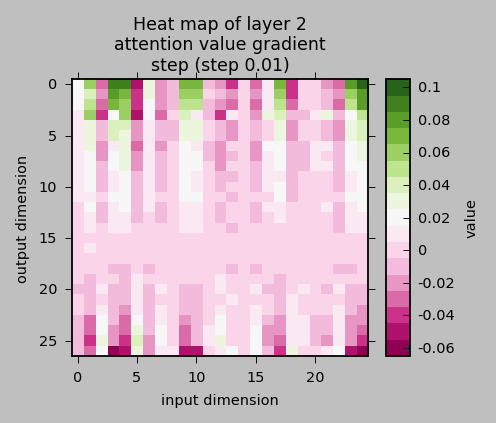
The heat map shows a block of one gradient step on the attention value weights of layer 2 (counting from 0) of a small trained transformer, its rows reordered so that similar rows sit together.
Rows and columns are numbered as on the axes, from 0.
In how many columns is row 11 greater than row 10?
8
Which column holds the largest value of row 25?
5
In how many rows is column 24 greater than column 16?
15
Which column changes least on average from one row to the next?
14
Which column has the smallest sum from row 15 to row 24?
4
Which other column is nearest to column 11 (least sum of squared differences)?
19
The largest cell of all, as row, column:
0, 24
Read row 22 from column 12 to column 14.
0.01 0 0
